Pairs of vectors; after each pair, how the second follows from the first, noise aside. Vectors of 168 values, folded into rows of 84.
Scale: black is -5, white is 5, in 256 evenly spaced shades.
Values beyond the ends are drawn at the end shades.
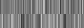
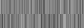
negated, shrunk.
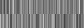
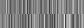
shuffled.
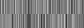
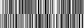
reversed, negated, scaled up.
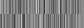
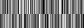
reversed, negated, scaled up.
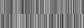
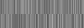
negated, shrunk.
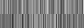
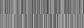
negated, shrunk.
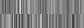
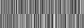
shuffled.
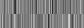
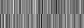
shuffled.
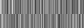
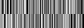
reversed, negated, scaled up.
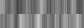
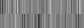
negated, partly zeroed.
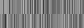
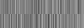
reversed, shrunk.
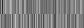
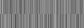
negated, shrunk.
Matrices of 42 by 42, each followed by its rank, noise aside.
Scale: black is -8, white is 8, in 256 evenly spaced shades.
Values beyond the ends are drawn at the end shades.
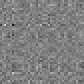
four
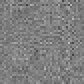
six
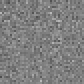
eight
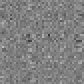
five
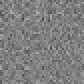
six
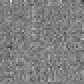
eight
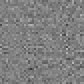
five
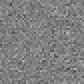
seven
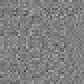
four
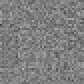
eight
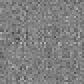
six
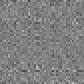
five
